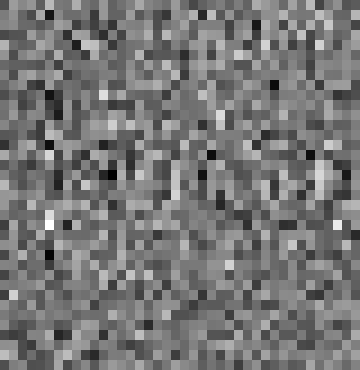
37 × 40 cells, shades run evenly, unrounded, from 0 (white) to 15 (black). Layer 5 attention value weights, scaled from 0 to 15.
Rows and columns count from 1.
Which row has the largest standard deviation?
18
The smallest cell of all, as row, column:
23, 6
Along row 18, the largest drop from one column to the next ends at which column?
14
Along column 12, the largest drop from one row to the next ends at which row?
16
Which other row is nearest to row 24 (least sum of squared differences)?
29
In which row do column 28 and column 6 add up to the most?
26
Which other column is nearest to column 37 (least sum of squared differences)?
24
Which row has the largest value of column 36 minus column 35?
1
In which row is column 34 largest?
20
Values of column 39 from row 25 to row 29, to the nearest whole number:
4 8 10 10 8
